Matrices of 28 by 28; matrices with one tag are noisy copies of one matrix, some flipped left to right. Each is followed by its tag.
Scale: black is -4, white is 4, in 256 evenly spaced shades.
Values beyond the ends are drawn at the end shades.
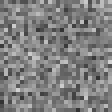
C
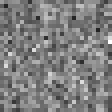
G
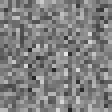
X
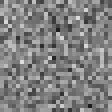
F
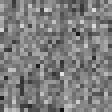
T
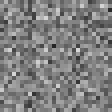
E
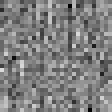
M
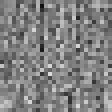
M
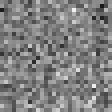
X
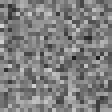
X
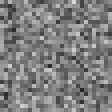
X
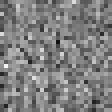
G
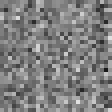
X
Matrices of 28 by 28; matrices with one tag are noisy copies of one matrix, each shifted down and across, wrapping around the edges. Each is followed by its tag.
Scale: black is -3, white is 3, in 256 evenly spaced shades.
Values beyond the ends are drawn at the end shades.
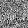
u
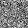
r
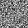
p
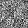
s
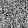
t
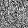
t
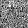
u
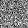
r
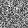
p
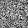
r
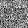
u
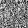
t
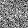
r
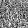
t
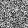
r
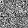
r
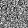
p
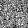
t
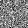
p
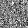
t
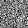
p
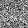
r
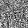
t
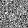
s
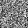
p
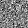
p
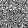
r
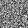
p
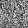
t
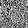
t
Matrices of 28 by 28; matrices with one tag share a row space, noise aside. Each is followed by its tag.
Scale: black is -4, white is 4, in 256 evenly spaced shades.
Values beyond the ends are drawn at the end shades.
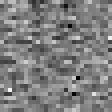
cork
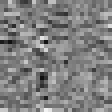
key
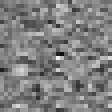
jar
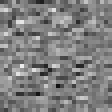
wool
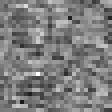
jar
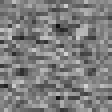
wool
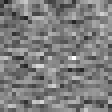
cork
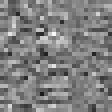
key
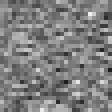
jar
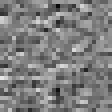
wool
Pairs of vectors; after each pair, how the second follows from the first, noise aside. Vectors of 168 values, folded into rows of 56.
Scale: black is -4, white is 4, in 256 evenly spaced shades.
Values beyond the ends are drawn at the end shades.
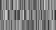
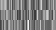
wrapped around, negated.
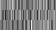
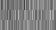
reversed, negated, shrunk.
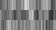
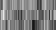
wrapped around, negated.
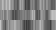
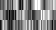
wrapped around, scaled up.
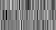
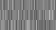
reversed, negated, shrunk.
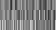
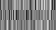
wrapped around, negated.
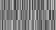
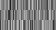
wrapped around, negated.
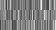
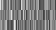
reversed.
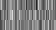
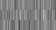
reversed, shrunk.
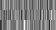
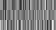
wrapped around, negated.
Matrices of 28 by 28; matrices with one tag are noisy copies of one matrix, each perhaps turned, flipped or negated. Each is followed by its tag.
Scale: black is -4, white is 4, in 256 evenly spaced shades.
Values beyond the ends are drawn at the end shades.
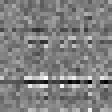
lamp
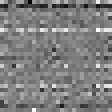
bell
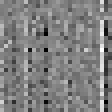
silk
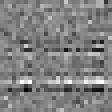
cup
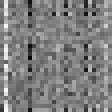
bell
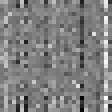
bell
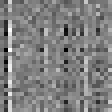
silk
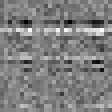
cup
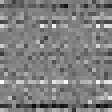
bell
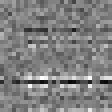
lamp
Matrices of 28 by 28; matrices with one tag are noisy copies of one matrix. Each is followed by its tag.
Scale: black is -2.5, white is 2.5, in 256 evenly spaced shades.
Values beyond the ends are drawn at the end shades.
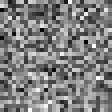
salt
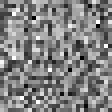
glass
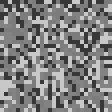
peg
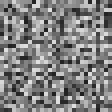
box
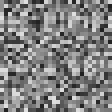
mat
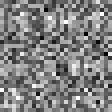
mat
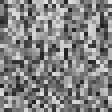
glass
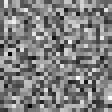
box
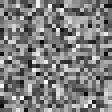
box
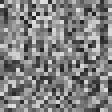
glass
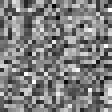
box
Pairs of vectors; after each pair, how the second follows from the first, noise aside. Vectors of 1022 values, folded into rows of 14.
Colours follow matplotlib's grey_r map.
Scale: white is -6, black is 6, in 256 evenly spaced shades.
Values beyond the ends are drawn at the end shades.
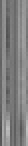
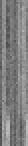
copied.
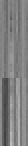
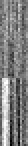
negated, scaled up.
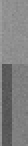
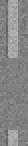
wrapped around, negated, partly zeroed.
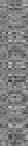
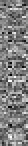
negated, scaled up.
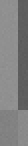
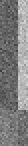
negated, scaled up.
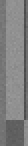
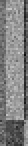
scaled up.
